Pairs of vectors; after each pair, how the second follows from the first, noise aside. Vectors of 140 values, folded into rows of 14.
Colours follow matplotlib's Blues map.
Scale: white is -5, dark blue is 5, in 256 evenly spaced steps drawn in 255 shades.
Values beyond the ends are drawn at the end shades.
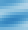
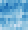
wrapped around.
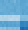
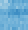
reversed, negated, shrunk.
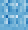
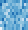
shuffled.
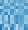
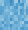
reversed, negated, shrunk.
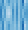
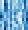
reversed, scaled up.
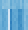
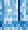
reversed, negated, scaled up.
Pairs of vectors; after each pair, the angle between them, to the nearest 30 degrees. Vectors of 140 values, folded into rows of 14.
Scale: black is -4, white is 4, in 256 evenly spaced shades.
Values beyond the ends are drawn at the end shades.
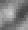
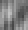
30 degrees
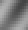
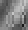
150 degrees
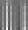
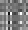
60 degrees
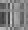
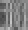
30 degrees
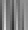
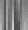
120 degrees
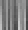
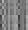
150 degrees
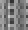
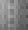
60 degrees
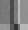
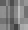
30 degrees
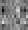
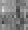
150 degrees
